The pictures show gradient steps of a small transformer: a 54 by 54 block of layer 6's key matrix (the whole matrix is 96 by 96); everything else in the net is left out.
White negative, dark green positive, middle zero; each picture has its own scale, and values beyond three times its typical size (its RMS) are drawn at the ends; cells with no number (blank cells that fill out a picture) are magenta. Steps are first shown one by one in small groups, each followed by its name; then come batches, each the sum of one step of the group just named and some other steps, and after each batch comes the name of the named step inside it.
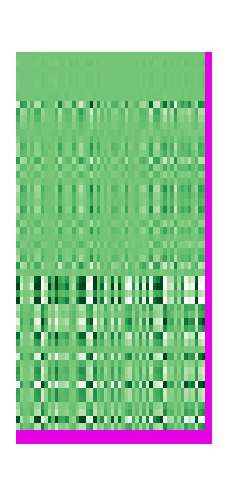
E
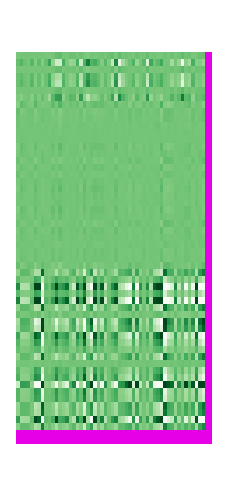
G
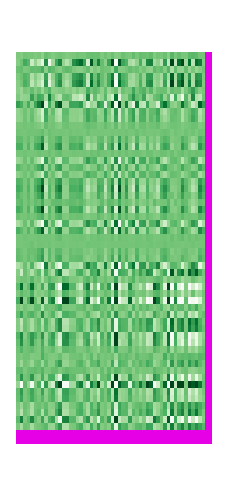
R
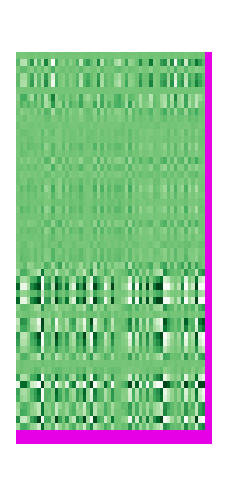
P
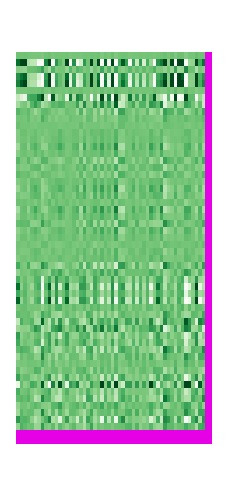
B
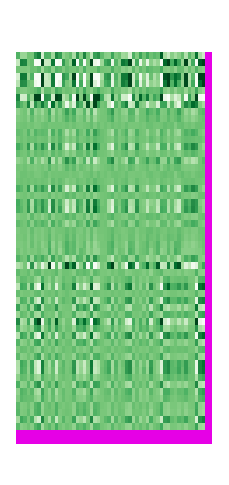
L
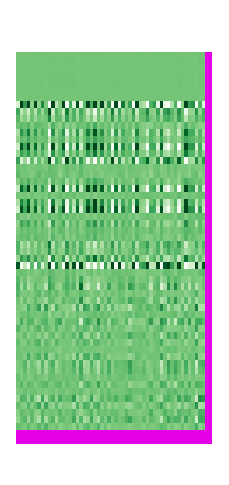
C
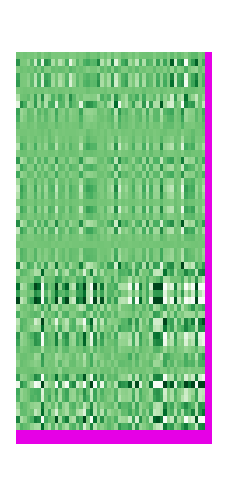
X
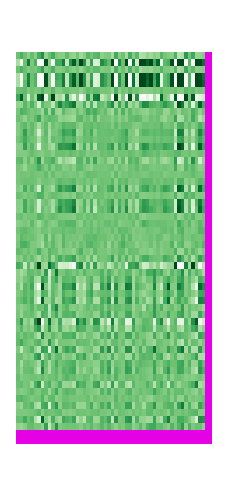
R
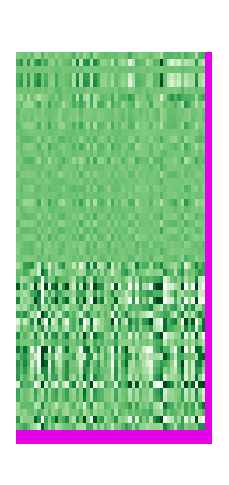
G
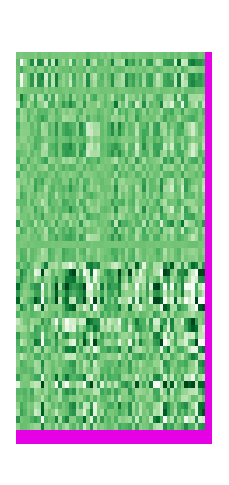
X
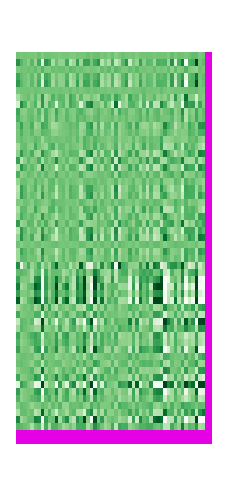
X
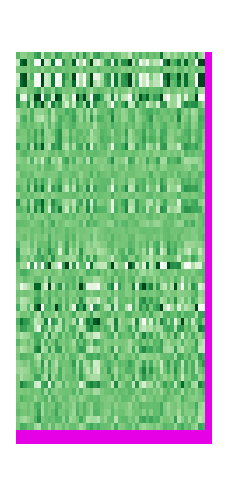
L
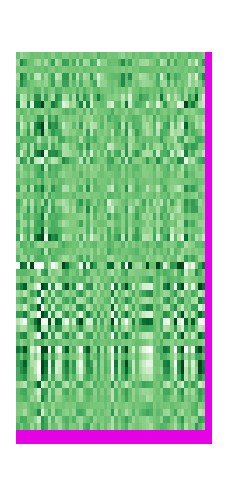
L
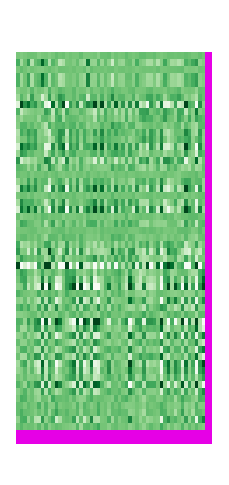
C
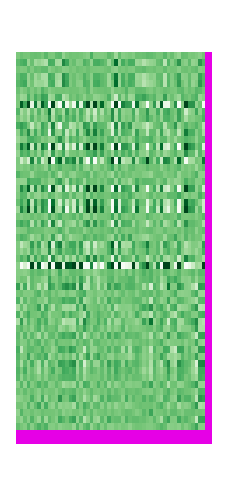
C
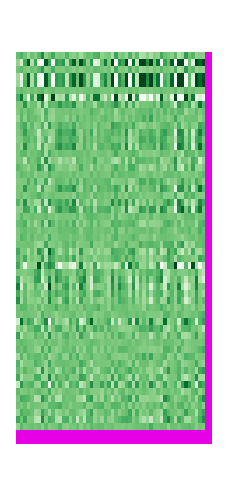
B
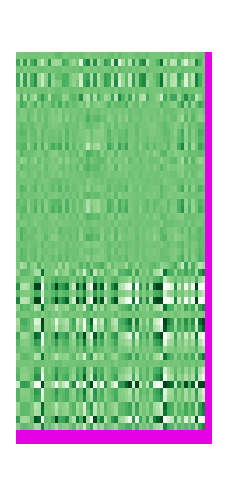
G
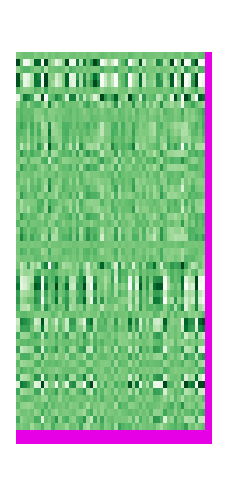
X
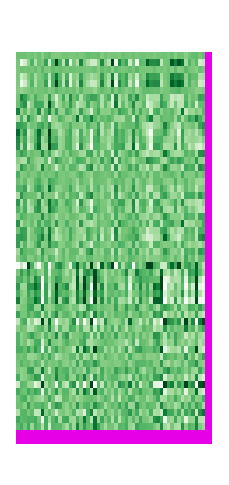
X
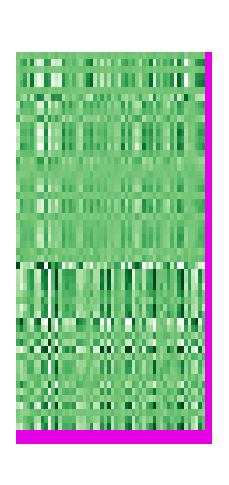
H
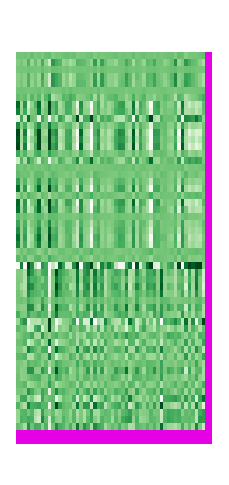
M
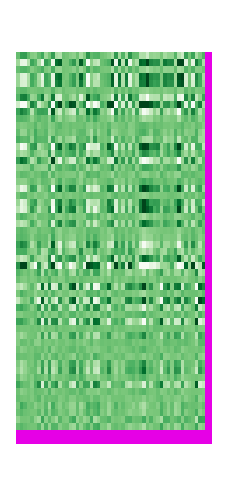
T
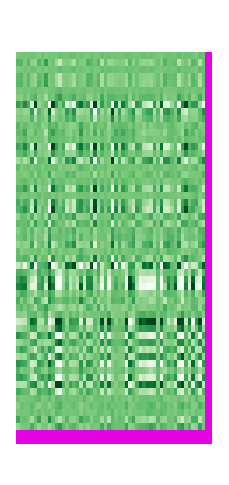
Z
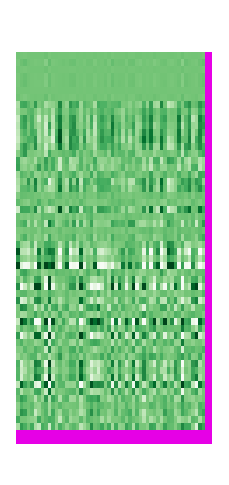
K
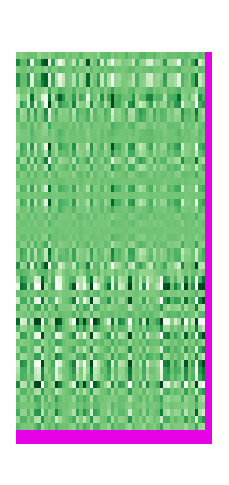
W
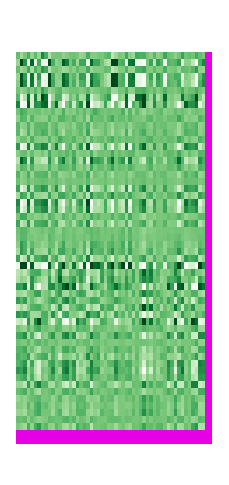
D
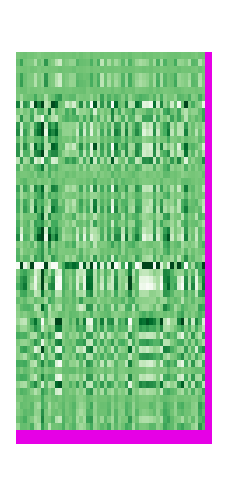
Z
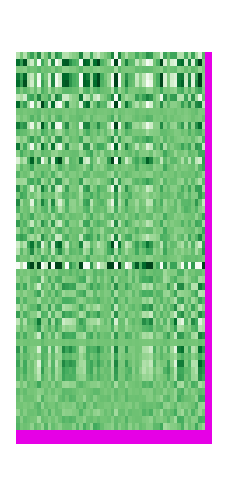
D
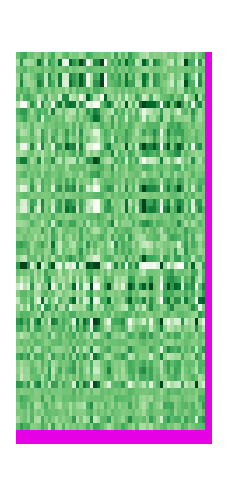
T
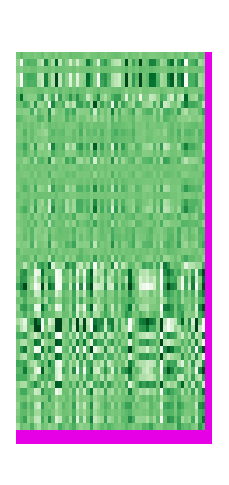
Z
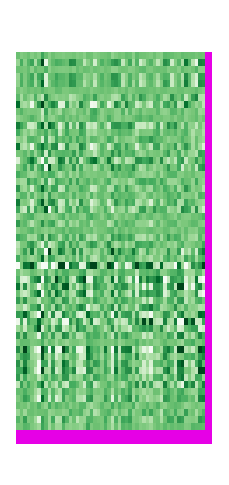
D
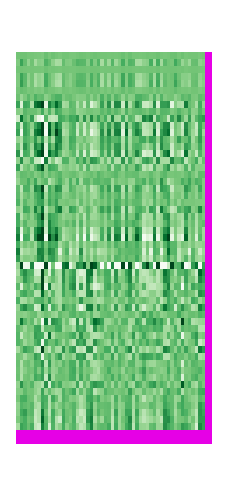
K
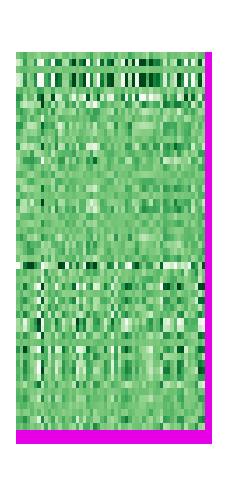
T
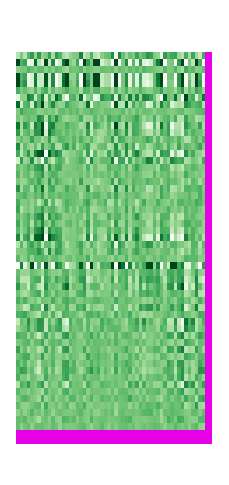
D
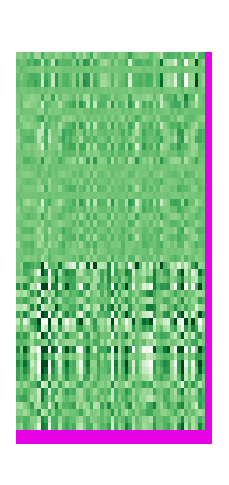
H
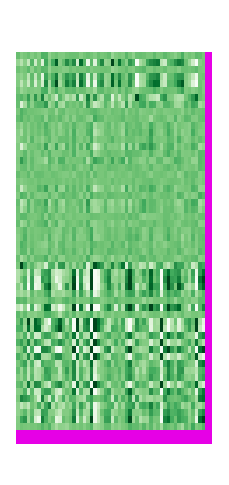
D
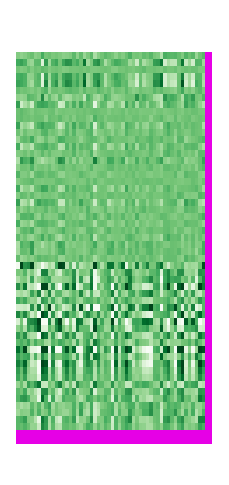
D
